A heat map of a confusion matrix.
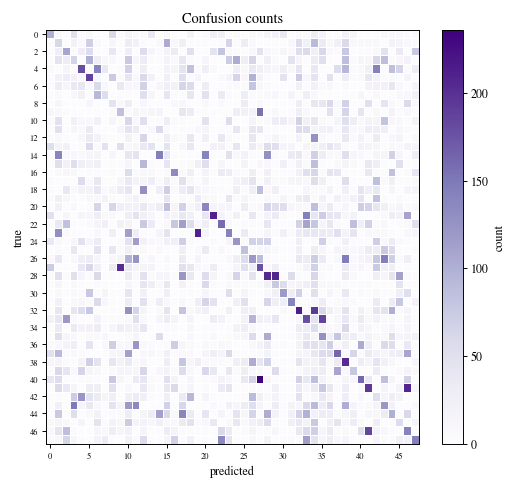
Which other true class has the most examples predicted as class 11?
43
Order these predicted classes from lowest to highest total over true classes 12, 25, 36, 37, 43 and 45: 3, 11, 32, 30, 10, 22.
30, 22, 32, 3, 11, 10
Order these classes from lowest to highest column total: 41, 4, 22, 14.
14, 22, 4, 41
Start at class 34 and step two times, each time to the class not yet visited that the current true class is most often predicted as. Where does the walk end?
26
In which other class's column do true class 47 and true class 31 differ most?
22
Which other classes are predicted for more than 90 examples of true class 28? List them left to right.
17, 29, 45
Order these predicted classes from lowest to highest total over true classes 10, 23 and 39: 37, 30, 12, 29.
30, 29, 12, 37
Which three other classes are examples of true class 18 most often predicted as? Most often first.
12, 27, 15
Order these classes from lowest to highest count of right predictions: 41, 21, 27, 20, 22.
20, 22, 27, 41, 21
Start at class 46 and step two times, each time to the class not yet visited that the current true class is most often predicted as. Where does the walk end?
35
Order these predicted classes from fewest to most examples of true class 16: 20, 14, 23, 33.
14, 20, 23, 33
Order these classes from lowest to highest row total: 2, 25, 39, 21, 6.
25, 6, 39, 2, 21
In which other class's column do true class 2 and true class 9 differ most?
27
